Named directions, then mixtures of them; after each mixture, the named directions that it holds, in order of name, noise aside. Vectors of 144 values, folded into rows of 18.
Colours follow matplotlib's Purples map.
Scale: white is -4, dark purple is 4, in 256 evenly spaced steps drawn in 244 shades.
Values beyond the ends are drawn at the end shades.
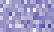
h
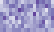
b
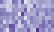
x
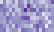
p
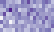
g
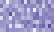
h.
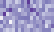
g, p.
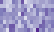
x.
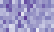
x.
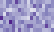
g, p.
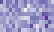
p.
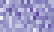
g, h.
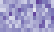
b, h.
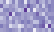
h, p.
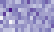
g.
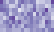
b.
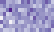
g.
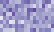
g, h.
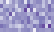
h, p.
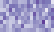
b, g.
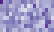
b, p.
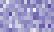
h.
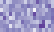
b, h.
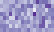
b, h.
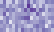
g, p.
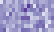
b, p.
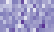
h, x.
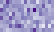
h.
